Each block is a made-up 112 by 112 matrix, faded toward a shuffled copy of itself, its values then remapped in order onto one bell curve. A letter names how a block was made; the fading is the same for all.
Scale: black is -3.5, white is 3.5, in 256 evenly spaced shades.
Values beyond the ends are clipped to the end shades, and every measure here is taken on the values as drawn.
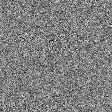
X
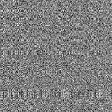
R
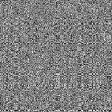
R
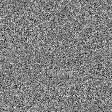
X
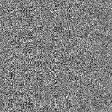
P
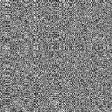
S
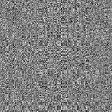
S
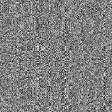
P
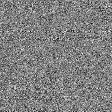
X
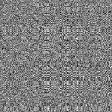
S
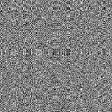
S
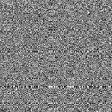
R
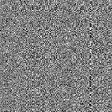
S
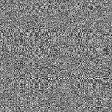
R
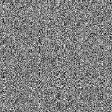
P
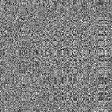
S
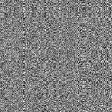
S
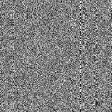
P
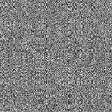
S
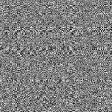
R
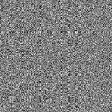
S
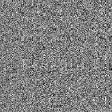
P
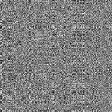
S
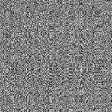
S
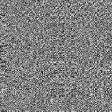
R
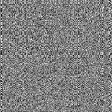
S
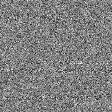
X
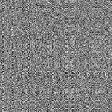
S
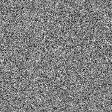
X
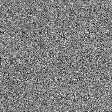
X
